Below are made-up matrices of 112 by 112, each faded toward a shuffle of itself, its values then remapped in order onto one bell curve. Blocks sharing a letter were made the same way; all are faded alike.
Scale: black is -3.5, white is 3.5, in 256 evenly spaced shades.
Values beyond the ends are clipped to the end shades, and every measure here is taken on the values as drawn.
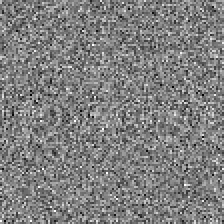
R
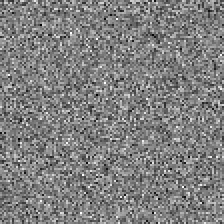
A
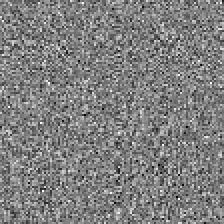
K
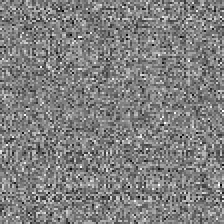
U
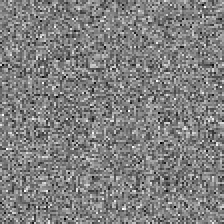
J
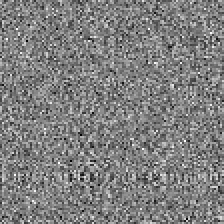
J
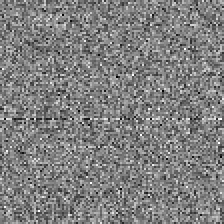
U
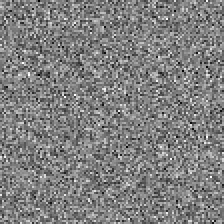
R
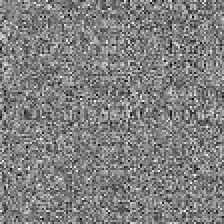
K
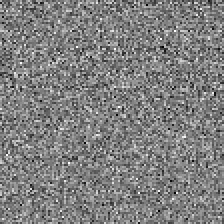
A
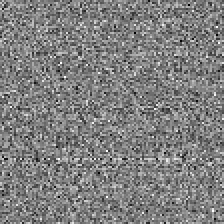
J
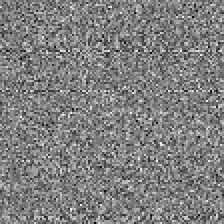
U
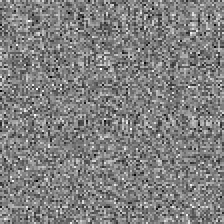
J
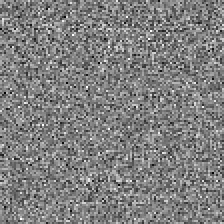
A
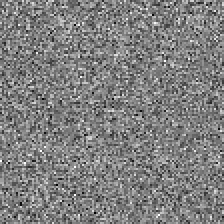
R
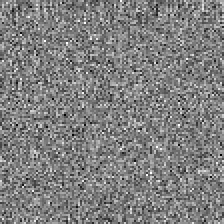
R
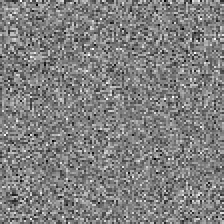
U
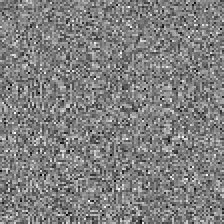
J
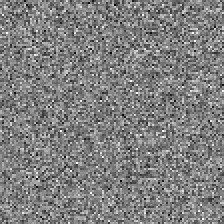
R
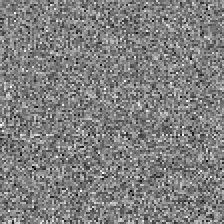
A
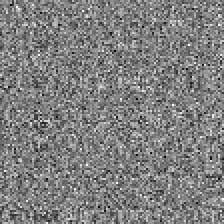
J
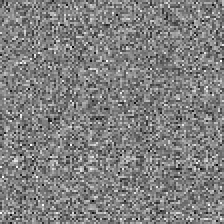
U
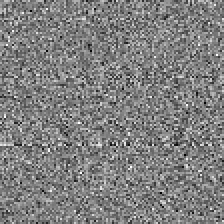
U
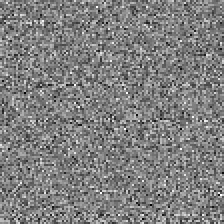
A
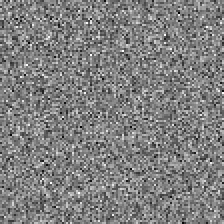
R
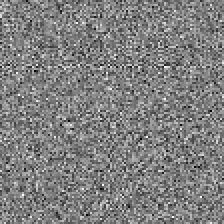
J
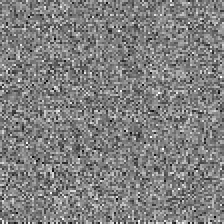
U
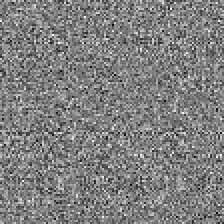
J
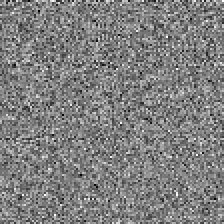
U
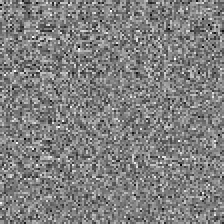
J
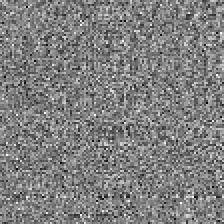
J
